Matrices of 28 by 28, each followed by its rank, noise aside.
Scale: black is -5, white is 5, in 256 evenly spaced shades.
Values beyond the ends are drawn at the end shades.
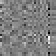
three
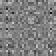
three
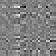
two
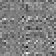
four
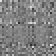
four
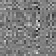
four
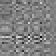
three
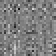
four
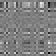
one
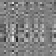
two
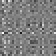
three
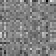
four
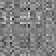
three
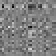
three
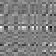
two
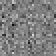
four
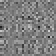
four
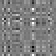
two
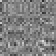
four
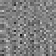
four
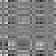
one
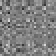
three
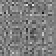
four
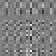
two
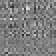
four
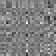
three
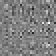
four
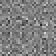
four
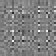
two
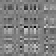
two
